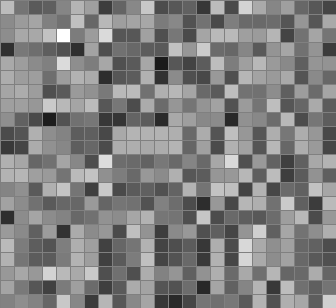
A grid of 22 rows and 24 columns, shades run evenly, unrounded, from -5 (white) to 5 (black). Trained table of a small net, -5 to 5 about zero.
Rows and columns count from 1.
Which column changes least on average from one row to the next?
2
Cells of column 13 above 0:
11
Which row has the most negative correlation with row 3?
7
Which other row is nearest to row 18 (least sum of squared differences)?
19
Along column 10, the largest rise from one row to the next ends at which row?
8
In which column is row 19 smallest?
18
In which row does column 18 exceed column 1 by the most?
12
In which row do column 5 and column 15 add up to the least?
3
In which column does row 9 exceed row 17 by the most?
4
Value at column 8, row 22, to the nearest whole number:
-2
